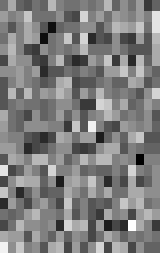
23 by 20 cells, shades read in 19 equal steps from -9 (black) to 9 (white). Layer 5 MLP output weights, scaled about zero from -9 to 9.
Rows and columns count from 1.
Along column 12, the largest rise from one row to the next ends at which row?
12
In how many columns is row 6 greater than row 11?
10
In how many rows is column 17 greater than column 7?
13
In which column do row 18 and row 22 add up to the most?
1
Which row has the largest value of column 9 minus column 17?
4
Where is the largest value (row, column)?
21, 17
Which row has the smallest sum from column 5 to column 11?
6
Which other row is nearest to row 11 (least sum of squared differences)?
22
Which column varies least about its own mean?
19
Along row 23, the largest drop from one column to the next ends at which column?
14
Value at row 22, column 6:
0
